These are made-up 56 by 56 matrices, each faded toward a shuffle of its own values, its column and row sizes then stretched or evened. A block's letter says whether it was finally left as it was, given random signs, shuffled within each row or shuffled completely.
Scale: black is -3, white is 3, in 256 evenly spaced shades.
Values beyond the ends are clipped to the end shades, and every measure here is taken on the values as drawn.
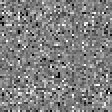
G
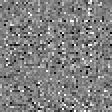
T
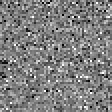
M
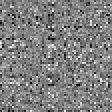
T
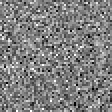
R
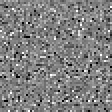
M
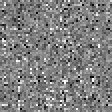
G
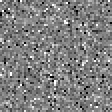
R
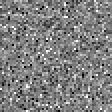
R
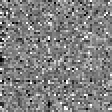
G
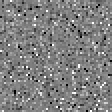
R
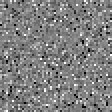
R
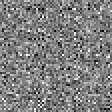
T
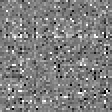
T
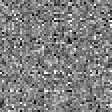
T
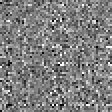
G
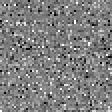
M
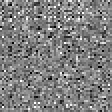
T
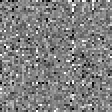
G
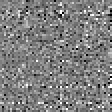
G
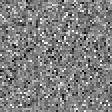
R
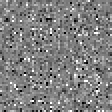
G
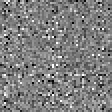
G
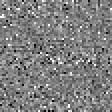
M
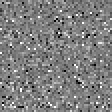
M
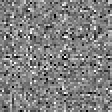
T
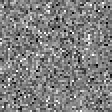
R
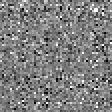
G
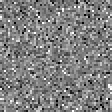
R
